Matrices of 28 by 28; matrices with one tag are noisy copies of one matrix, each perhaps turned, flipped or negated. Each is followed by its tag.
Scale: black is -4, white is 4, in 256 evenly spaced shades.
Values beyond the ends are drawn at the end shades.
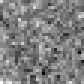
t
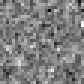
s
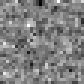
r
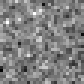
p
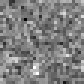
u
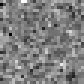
s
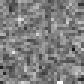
s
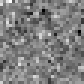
t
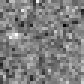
u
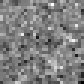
t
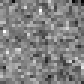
t
